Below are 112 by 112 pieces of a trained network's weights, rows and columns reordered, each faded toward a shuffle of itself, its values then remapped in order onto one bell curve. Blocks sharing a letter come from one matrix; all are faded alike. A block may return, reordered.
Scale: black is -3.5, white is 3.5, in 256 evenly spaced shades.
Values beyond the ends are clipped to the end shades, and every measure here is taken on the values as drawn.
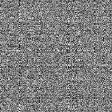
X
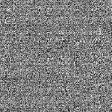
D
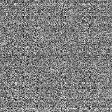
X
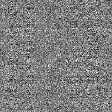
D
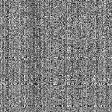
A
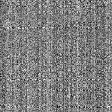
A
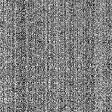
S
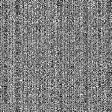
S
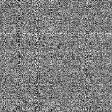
X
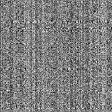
A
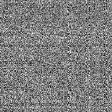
D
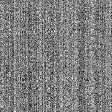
S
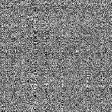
D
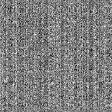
S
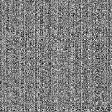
A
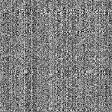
A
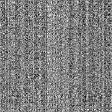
S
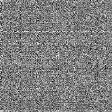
X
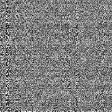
X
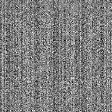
S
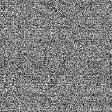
D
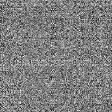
D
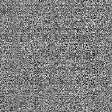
D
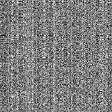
A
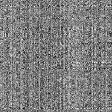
A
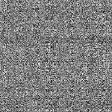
D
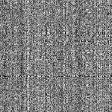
A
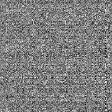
X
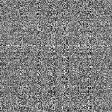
X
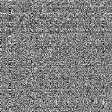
X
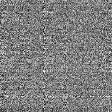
X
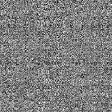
D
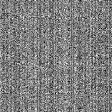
S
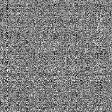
X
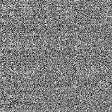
D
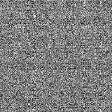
D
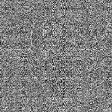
D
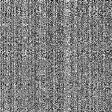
S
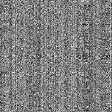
A
